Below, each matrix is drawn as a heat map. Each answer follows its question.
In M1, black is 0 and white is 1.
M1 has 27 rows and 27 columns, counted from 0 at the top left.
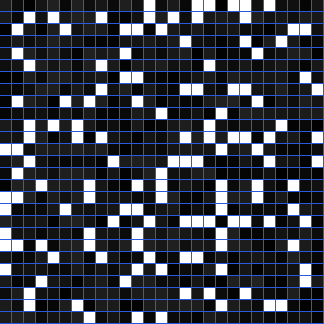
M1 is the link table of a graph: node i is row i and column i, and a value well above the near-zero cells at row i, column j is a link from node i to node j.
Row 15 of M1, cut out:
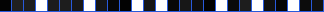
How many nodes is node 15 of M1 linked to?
7
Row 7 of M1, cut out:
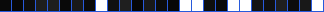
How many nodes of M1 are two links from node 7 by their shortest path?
9
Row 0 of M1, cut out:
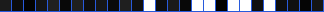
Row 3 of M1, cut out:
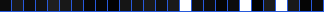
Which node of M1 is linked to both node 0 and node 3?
node 20
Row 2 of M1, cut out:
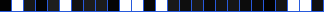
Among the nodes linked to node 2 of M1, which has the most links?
node 11
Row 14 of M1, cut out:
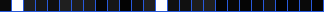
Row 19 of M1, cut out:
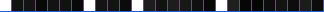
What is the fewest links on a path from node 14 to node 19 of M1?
4
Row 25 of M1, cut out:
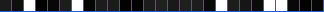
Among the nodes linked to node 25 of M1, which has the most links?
node 18
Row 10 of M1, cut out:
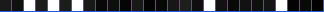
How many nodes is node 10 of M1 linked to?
5
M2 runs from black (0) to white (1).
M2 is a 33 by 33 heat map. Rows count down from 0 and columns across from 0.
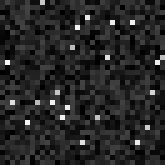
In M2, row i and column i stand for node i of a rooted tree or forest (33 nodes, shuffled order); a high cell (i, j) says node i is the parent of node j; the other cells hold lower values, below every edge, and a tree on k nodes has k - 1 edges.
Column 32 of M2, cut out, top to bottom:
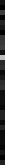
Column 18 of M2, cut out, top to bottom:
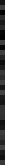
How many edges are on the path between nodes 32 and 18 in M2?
2
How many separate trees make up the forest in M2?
11
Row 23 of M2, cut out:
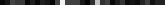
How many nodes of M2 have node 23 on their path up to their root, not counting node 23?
4
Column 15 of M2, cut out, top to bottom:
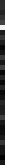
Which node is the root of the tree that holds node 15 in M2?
24
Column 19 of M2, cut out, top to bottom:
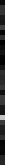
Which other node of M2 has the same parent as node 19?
12
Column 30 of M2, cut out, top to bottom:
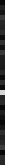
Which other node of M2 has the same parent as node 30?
11
